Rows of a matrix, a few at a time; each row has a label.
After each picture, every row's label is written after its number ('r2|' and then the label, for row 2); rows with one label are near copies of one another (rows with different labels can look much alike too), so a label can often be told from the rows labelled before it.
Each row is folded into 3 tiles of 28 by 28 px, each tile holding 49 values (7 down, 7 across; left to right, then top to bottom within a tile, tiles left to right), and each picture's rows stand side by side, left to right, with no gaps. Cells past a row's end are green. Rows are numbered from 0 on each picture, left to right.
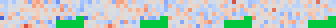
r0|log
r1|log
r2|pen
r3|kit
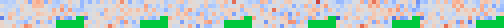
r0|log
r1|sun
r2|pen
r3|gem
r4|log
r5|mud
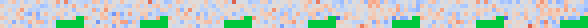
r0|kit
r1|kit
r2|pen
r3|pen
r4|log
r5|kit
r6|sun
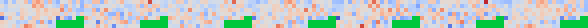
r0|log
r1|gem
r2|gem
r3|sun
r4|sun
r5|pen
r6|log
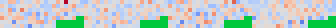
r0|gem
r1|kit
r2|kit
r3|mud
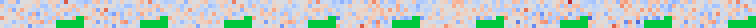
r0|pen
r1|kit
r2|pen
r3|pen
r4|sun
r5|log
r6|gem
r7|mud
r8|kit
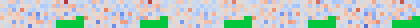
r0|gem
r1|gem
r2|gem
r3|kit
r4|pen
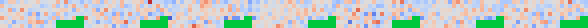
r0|kit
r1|pen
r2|log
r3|sun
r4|kit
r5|sun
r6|kit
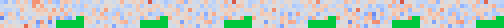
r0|mud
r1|pen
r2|gem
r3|gem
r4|gem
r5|pen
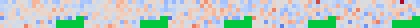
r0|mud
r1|log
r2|sun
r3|pen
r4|pen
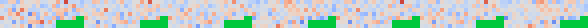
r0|pen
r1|gem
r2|pen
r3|mud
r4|gem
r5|gem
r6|mud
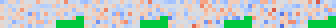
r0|kit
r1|kit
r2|mud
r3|kit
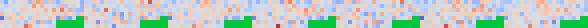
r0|log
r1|gem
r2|log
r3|sun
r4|kit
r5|sun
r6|mud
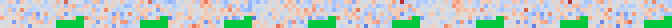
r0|gem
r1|kit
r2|log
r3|sun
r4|pen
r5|mud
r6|gem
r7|kit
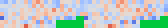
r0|sun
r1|mud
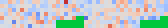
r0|gem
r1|sun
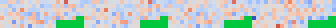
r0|gem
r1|kit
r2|pen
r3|sun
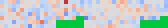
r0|pen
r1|log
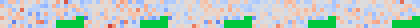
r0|kit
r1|sun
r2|mud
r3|sun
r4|pen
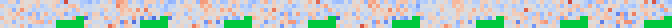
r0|pen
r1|mud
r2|mud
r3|kit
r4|mud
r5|mud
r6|gem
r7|kit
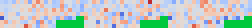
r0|sun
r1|gem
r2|mud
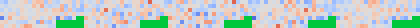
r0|log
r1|pen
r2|kit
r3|sun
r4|log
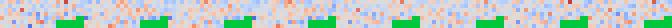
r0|gem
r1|sun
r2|sun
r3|log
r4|gem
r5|kit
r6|gem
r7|kit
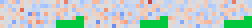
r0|kit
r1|gem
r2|pen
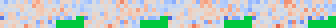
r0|mud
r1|sun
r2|log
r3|mud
